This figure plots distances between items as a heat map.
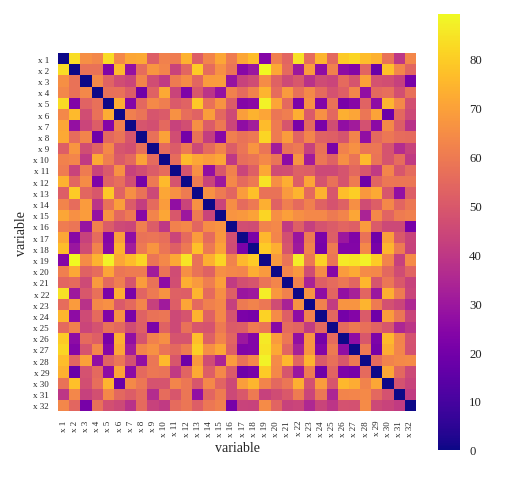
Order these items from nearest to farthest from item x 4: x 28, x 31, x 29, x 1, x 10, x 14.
x 28, x 14, x 31, x 29, x 1, x 10
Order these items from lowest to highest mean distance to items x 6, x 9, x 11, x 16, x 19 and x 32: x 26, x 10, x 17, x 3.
x 3, x 10, x 17, x 26
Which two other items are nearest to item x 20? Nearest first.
x 25, x 9
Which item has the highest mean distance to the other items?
x 19
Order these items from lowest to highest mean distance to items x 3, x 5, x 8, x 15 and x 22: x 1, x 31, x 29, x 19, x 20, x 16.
x 29, x 16, x 31, x 20, x 1, x 19
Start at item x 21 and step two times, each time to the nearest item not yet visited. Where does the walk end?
x 23
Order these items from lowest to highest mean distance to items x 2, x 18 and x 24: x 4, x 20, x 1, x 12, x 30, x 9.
x 12, x 4, x 9, x 20, x 30, x 1
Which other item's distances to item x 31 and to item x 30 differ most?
x 6
